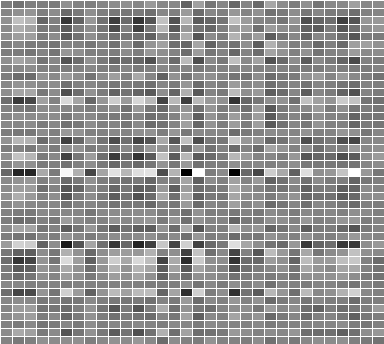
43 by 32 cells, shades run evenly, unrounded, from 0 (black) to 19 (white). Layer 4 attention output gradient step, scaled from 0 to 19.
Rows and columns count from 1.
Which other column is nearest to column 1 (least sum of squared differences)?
25
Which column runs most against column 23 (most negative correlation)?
22
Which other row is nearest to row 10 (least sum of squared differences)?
35
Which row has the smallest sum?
31
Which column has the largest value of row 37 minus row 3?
6
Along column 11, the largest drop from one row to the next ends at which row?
23
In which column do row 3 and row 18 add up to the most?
20
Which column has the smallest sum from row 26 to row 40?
16
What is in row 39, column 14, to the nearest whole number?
13
